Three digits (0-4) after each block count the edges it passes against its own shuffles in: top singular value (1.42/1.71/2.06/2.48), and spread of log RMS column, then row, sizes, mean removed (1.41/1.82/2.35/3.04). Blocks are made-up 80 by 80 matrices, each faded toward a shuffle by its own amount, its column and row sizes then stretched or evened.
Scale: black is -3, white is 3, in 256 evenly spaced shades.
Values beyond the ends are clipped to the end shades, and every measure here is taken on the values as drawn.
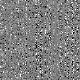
1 4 0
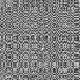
4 3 0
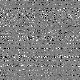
0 1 4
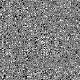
2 2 1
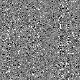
1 3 0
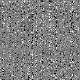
1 4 2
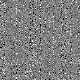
0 4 0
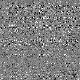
1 1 4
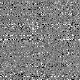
0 2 4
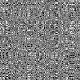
4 2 2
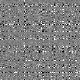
3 3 4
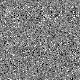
0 1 2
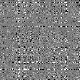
3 3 4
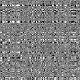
4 3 4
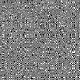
4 2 2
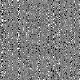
2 4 0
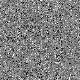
1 2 0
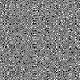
4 2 0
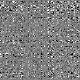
0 4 4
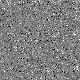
0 0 2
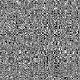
3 3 3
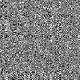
3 2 2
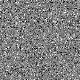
0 0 2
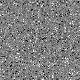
0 0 1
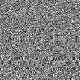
3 0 1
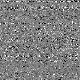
2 1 3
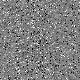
0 2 0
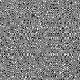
4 0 1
